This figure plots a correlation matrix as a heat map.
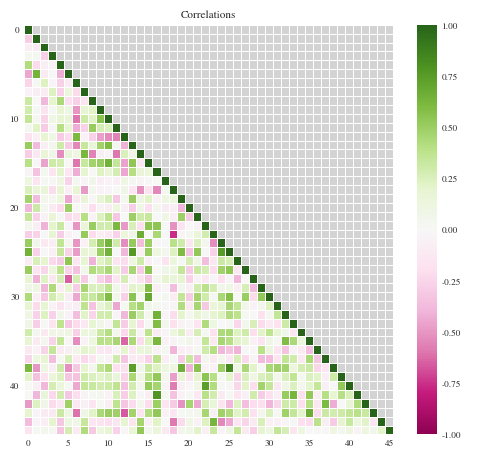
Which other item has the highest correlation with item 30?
15
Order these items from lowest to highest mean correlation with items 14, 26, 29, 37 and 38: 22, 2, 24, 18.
18, 22, 2, 24
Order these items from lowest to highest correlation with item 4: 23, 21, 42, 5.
5, 23, 42, 21
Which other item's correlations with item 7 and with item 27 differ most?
14
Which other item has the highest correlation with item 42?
37
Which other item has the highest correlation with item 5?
1
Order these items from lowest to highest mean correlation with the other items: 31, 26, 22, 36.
36, 26, 31, 22
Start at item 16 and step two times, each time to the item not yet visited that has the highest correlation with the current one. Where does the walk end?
33
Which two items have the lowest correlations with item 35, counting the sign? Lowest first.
12, 6
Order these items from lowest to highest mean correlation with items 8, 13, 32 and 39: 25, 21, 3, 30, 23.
3, 23, 21, 30, 25
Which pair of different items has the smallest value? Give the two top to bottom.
18, 23
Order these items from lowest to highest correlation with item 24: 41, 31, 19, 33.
41, 33, 31, 19
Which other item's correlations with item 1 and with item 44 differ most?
23
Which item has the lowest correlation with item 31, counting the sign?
11
